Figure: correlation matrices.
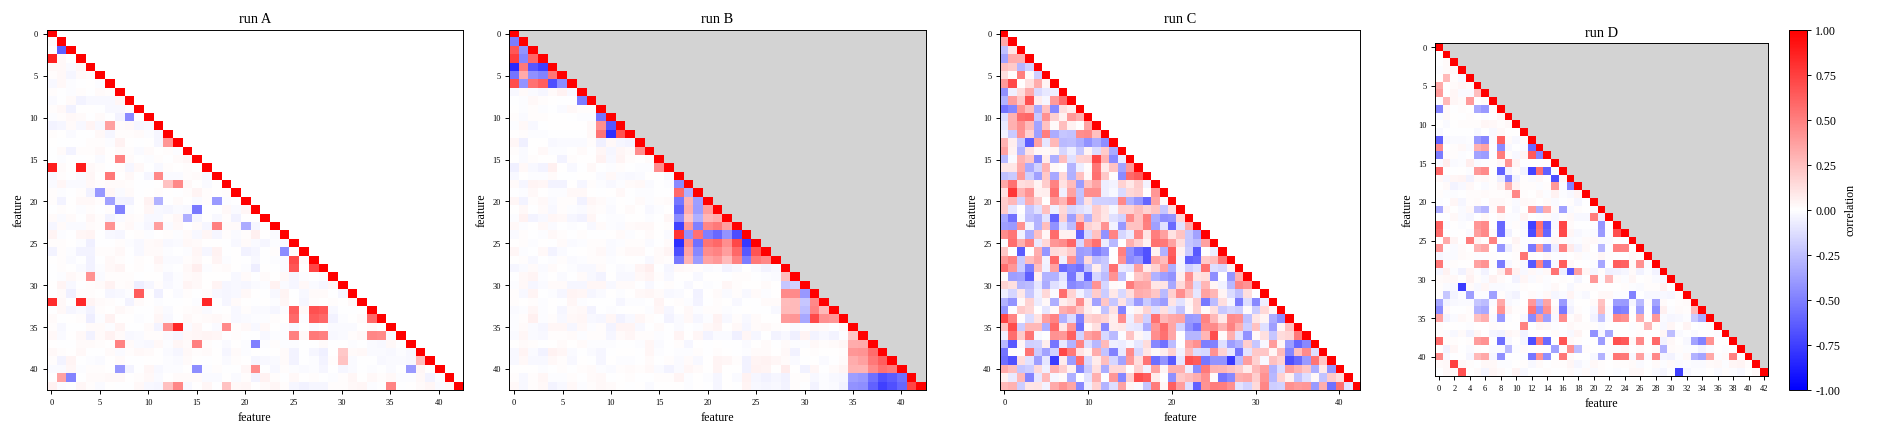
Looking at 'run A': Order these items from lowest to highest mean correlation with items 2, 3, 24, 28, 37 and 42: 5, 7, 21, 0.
21, 5, 7, 0
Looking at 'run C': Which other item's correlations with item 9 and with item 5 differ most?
34
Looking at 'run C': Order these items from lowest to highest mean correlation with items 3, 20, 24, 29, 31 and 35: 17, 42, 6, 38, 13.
17, 13, 38, 6, 42
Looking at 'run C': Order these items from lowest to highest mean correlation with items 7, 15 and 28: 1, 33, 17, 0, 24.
0, 33, 1, 24, 17
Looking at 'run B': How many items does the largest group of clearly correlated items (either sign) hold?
11
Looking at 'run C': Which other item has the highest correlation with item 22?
39
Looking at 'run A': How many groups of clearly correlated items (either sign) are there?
13
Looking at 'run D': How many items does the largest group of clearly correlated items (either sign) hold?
18
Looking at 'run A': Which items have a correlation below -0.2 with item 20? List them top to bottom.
6, 11, 17, 23
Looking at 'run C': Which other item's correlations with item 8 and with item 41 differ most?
3
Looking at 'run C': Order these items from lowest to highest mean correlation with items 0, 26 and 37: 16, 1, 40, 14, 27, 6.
16, 1, 6, 40, 27, 14
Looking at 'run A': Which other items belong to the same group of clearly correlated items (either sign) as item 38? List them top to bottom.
30, 39
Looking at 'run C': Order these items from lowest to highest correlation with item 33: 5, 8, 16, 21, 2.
21, 5, 16, 2, 8
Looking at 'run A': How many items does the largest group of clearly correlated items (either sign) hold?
6
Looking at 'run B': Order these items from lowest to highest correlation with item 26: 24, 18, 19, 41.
24, 19, 41, 18
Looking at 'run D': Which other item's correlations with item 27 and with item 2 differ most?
41
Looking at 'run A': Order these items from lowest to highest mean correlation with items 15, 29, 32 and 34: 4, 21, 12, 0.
21, 12, 4, 0
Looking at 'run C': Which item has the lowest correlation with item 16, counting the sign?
26
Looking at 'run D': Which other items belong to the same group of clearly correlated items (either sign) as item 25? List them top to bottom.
1, 4, 7, 32
